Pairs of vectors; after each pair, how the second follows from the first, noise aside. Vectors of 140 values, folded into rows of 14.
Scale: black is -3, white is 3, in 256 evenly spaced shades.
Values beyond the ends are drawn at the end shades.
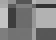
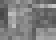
negated, shrunk.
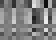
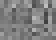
negated, shrunk.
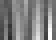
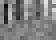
reversed, negated, partly zeroed.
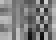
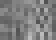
negated, shrunk.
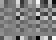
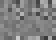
negated, shrunk.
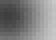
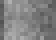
wrapped around, negated, shrunk.
